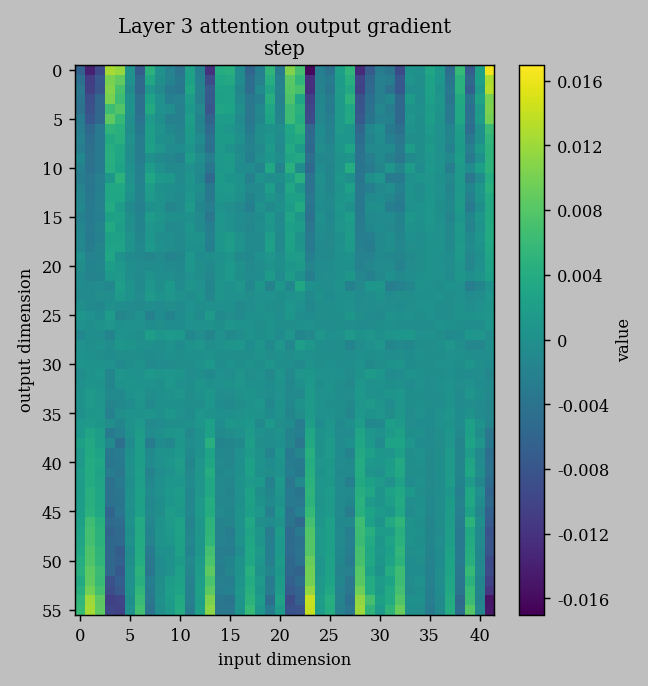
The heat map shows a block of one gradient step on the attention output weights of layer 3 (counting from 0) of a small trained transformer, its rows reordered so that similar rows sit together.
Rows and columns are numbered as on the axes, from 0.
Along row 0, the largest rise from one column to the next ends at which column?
3
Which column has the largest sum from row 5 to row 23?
41
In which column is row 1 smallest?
23
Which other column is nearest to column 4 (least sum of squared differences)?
21
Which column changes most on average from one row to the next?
22
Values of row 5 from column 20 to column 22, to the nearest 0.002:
-0.002 0.006 0.004
